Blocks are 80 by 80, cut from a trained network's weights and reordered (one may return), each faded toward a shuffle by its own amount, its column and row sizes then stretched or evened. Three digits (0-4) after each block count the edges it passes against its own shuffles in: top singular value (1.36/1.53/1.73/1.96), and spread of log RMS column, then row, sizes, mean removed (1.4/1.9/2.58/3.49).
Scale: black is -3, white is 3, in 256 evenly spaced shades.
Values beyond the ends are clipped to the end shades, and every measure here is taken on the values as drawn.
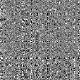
4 3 2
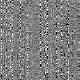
3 4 0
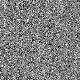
0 2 0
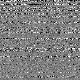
3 0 4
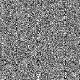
3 2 0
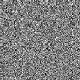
4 1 0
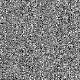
2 2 0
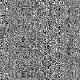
3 3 1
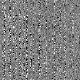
0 4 0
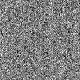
2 0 0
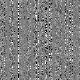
2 4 0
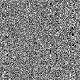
3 2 0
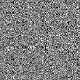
4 2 2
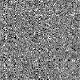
2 2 2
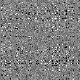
1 3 3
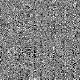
1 2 1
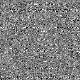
0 0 3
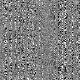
0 4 1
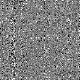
0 3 1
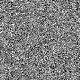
1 1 0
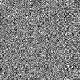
4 1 0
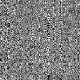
3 3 0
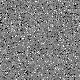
0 0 0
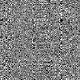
4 3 1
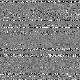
4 0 4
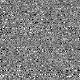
0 1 3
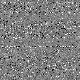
0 0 3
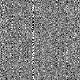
4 3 0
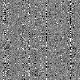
2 3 1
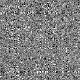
3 2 2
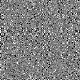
4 2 1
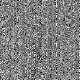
3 3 1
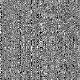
3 3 1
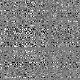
1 3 4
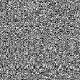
4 1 1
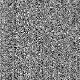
2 2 0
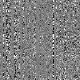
2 4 1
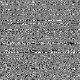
1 1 4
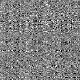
3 0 3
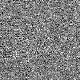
2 0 1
